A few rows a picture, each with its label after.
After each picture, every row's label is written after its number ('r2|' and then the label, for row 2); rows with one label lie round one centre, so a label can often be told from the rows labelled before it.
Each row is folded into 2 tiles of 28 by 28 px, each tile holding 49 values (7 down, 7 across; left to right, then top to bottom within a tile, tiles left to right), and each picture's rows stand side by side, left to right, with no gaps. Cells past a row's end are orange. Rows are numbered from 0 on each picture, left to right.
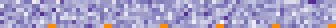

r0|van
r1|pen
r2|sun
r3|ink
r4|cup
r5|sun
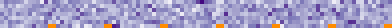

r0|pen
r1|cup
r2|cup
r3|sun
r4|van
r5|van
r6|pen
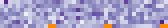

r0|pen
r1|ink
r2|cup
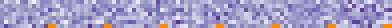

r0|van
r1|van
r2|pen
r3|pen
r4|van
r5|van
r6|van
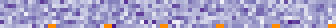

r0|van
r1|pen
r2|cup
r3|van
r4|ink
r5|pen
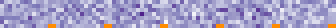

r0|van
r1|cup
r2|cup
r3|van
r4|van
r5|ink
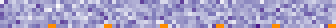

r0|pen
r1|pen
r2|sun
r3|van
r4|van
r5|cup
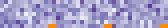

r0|pen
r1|pen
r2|cup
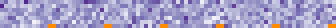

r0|ink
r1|sun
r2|sun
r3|van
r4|cup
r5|ink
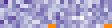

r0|ink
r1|pen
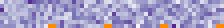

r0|sun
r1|cup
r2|pen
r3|van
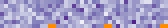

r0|pen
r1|ink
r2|van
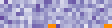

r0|pen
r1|cup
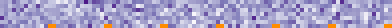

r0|cup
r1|sun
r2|ink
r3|ink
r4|van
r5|ink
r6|pen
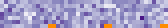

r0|pen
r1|cup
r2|van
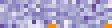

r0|cup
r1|van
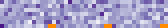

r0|cup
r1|van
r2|sun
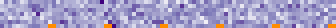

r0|pen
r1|pen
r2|cup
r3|ink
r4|pen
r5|van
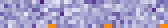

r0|van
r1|sun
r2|pen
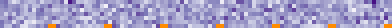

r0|ink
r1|cup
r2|cup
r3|cup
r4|cup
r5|cup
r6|sun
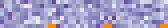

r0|ink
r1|sun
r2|cup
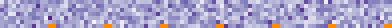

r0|sun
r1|ink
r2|van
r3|cup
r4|cup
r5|ink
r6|sun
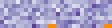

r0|van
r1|pen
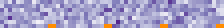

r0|van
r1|van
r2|cup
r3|ink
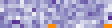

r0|pen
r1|ink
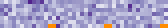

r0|sun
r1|cup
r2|van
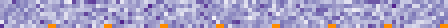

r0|cup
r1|sun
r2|pen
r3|sun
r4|pen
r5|ink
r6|sun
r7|ink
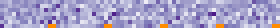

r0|cup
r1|ink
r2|pen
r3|van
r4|sun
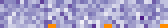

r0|cup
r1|ink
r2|van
